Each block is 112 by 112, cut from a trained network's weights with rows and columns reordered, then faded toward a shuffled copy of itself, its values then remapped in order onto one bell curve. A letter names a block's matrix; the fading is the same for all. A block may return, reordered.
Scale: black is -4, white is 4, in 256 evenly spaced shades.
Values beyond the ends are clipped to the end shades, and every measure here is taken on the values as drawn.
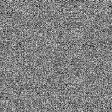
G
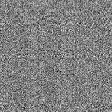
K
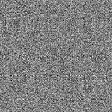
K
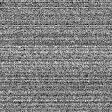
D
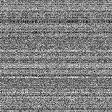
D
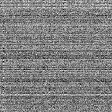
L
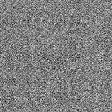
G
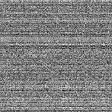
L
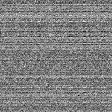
D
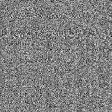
G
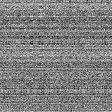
D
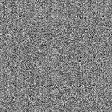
K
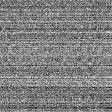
L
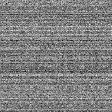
L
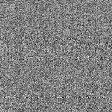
K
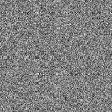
G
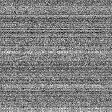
D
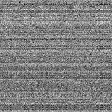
D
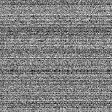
L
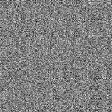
G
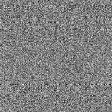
G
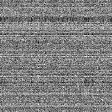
L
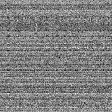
D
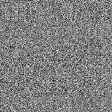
G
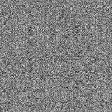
G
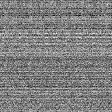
D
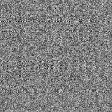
G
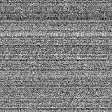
L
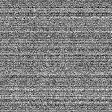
L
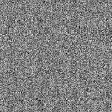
K
